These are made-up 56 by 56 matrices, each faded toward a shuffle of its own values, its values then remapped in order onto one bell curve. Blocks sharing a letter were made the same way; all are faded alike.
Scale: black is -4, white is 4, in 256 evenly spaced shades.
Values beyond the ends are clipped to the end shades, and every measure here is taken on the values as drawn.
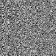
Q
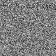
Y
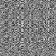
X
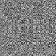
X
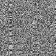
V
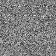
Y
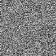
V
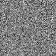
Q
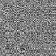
X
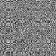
X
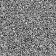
Y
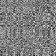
X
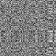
X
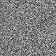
Q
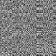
X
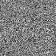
Y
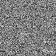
Y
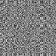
X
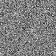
Y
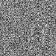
V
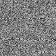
Y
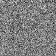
Y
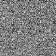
Q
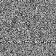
Y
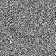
V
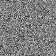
Y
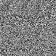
Y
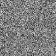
Q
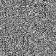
Q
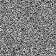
Y
